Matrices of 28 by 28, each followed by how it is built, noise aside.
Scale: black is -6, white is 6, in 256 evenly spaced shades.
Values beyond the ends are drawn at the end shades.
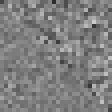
upper triangular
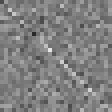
diagonal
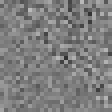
upper triangular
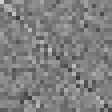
diagonal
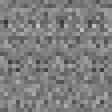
repeating columns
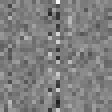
uneven columns
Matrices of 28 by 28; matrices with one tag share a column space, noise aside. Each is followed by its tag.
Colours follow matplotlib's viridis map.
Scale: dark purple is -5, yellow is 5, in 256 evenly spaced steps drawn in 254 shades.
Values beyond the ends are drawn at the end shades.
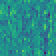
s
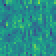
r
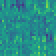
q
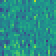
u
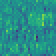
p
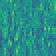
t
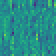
q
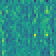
s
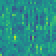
p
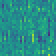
q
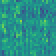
s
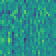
s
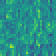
u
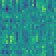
q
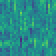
t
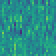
r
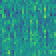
s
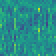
p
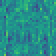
q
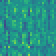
u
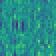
u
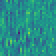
t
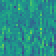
t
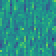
t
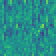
r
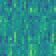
q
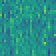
s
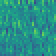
r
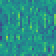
p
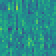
t
